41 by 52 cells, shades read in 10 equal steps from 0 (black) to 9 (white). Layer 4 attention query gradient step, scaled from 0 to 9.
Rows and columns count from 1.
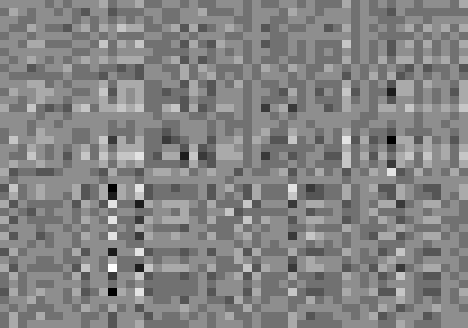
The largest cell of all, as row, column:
34, 13
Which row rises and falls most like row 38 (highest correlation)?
29
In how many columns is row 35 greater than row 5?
17
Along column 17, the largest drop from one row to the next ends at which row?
35
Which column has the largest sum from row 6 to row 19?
39
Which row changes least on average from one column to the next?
23
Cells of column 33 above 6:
4
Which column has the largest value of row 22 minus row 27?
44
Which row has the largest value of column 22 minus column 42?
20
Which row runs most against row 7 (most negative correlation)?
22
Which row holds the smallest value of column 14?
9
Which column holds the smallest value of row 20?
21
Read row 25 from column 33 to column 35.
7 4 3
